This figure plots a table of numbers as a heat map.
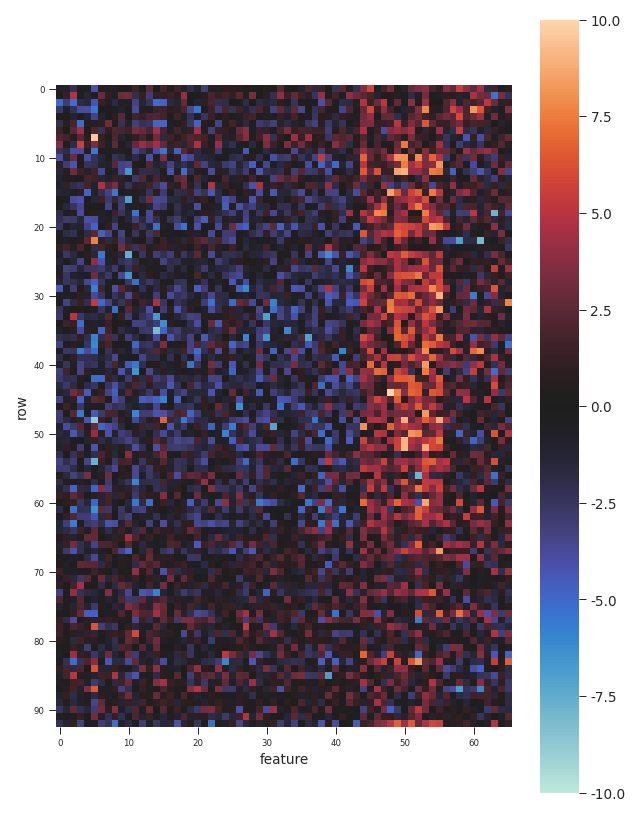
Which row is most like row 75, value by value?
53
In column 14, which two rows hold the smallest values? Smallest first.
35, 33
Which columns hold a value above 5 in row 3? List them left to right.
45, 53, 57, 60, 61
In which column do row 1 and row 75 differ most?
2
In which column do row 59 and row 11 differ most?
52
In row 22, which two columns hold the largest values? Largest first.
5, 49
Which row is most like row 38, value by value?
3
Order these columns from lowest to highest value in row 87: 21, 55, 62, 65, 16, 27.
65, 27, 55, 16, 62, 21
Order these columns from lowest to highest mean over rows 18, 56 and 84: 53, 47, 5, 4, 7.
7, 4, 5, 47, 53
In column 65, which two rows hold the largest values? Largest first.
31, 83
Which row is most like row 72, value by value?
59
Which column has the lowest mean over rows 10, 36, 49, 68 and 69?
39
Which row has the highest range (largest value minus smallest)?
48
